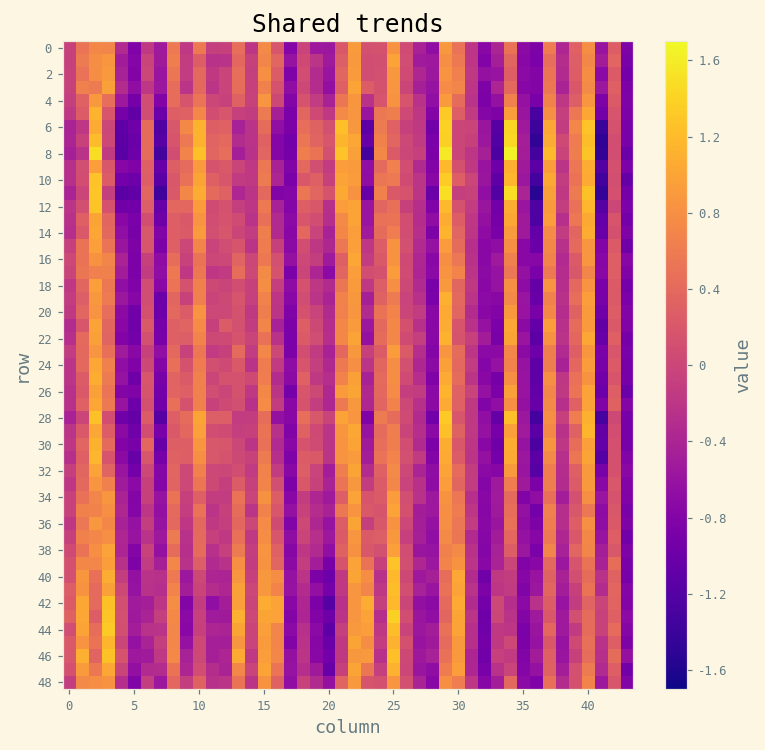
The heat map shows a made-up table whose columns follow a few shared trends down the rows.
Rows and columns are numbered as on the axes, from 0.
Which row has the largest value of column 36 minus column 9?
42
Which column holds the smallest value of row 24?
36
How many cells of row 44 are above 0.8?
8
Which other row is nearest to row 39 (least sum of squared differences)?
47
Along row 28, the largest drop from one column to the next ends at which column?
41
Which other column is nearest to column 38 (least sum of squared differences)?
27
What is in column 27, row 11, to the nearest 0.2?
-0.2
